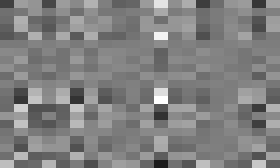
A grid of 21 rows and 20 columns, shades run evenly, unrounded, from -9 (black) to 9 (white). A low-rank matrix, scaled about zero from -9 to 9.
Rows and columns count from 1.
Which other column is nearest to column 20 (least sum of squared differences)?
11
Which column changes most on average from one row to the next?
12
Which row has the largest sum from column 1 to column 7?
1
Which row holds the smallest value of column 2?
13
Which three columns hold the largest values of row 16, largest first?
2, 6, 20
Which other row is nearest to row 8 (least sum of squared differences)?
7
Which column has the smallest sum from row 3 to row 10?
19
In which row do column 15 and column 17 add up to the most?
21
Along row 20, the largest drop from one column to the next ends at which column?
3
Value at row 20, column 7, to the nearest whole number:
0
